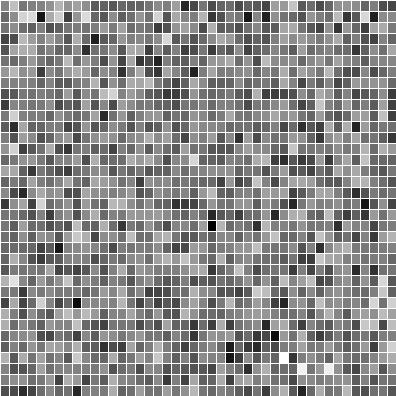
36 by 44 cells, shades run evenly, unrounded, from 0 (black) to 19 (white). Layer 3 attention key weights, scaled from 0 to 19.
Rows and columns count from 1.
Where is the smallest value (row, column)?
21, 24
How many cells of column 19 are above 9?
16
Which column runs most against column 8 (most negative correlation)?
23
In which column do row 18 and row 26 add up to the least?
40
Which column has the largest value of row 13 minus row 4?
11
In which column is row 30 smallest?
30
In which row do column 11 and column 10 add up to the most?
29
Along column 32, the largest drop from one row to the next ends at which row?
34
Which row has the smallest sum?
12
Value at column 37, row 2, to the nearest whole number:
8
